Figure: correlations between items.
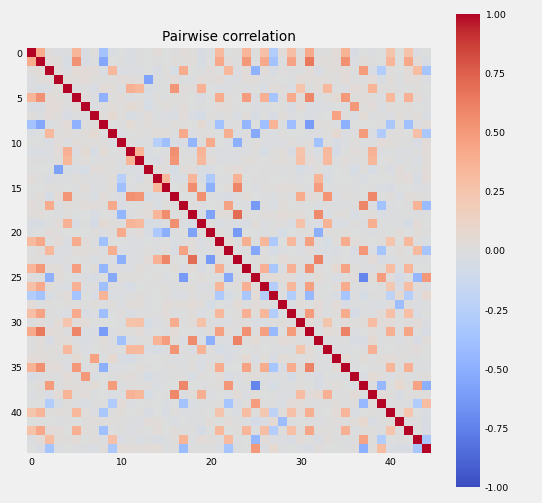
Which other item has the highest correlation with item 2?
37
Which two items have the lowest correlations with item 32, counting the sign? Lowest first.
20, 10
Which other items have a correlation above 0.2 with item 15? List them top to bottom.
14, 18, 23, 32
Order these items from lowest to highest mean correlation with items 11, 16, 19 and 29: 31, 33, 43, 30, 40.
43, 40, 31, 30, 33
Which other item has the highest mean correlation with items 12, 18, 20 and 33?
16
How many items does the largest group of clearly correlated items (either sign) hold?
13
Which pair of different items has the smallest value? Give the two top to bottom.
25, 37
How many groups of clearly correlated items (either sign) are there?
8
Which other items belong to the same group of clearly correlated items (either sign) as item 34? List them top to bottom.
7
